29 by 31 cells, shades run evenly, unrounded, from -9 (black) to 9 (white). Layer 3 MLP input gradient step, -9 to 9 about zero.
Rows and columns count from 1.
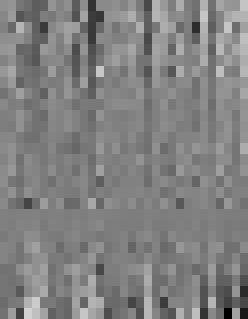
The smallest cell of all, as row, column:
29, 29
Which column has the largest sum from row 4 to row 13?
31
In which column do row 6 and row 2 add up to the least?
12
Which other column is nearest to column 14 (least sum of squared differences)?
8
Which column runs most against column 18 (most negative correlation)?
25
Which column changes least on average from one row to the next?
24
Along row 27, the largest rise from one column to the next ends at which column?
30
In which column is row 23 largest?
5
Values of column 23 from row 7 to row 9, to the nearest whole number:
3 1 0
